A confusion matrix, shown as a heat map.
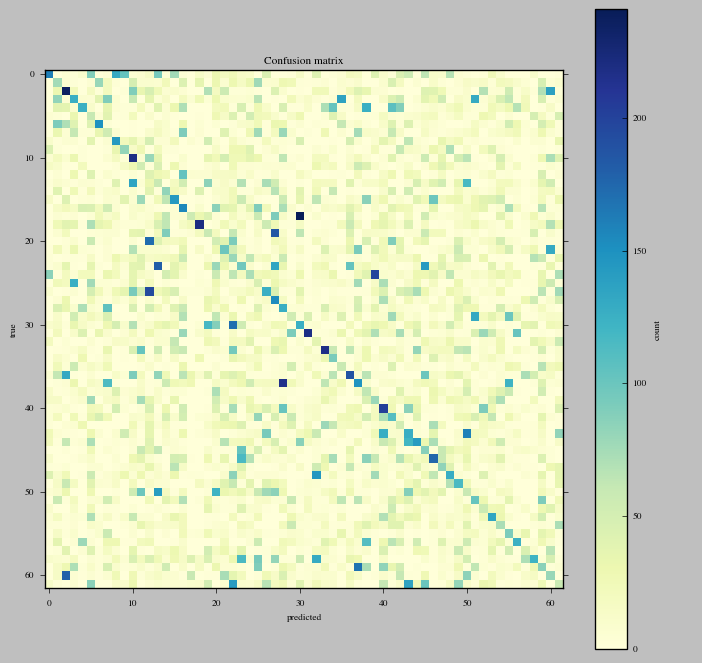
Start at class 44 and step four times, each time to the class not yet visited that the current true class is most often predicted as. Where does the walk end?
10
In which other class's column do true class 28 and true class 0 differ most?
8
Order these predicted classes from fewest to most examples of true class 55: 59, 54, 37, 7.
54, 37, 59, 7
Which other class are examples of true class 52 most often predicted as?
41
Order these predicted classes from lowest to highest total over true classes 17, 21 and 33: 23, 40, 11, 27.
23, 40, 11, 27
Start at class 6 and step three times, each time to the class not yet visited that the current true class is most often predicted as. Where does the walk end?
3
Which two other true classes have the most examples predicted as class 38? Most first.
4, 56
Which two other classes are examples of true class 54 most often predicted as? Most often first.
61, 29
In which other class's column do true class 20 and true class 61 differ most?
12
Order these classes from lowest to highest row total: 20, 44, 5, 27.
5, 27, 20, 44
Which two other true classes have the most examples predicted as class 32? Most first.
48, 58
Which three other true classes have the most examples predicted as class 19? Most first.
30, 13, 2
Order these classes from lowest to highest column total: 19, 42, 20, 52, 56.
56, 52, 19, 42, 20
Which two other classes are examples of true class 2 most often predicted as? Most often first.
60, 10
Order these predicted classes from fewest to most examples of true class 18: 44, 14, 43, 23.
44, 23, 43, 14
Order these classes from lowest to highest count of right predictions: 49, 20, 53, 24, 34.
20, 24, 34, 49, 53
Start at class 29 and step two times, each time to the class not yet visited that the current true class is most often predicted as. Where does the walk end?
59
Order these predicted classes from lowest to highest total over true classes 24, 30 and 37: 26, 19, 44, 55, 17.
17, 26, 44, 19, 55
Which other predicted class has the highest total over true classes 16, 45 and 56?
25
